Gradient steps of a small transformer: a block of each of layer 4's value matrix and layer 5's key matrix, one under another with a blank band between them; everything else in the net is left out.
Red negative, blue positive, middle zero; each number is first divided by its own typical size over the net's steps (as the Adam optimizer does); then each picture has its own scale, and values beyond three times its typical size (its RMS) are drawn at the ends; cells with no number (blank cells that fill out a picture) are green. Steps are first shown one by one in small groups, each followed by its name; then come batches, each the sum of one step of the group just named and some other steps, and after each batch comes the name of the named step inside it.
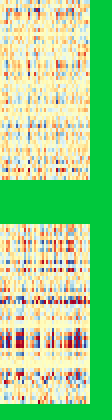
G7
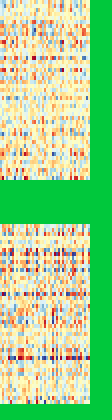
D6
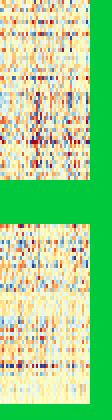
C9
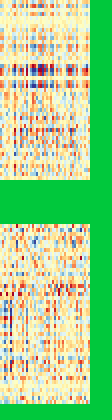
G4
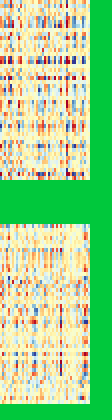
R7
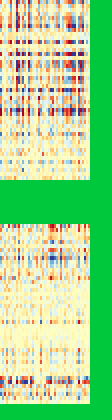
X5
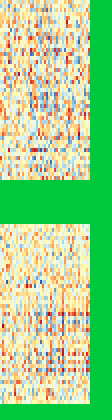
R7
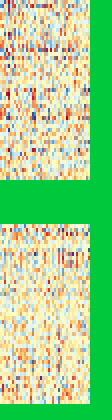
D6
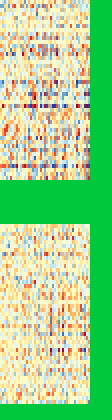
X5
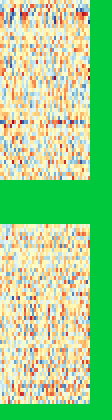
R7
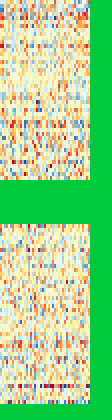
C9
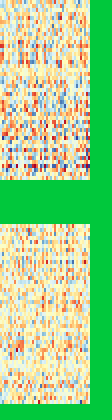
G7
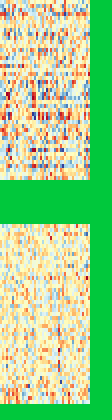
X5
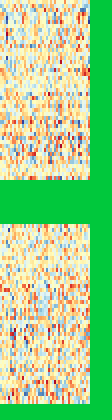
G4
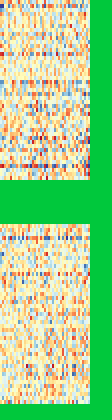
C9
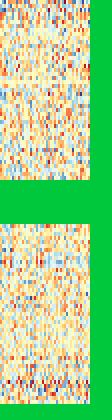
X5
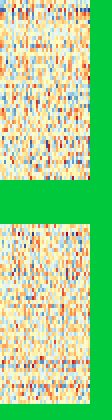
C9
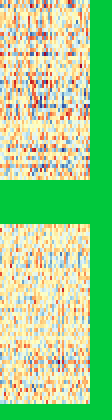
X5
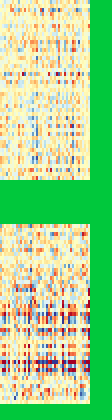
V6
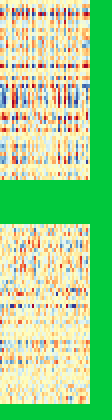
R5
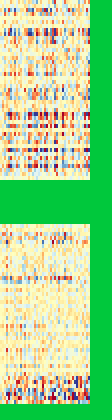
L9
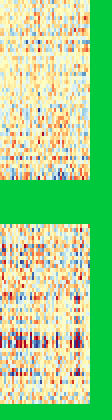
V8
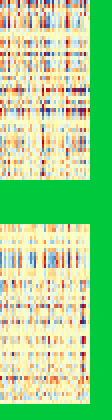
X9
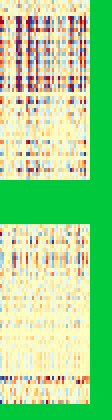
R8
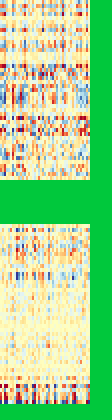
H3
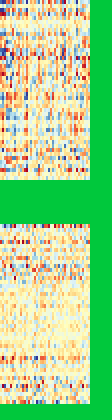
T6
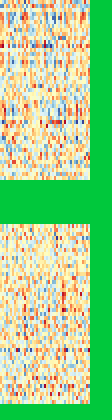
X9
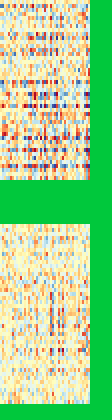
L9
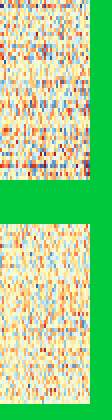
X9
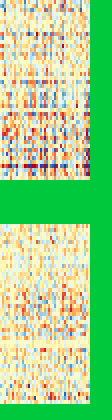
L9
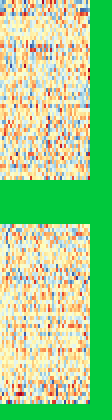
H3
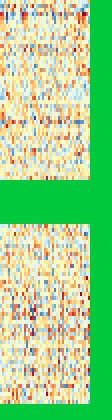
R5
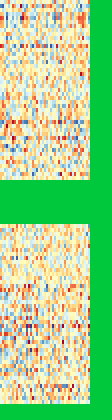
R8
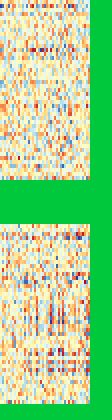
V6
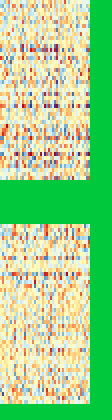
T6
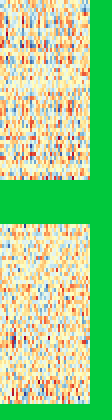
X9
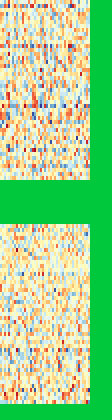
H3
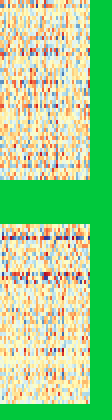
X9
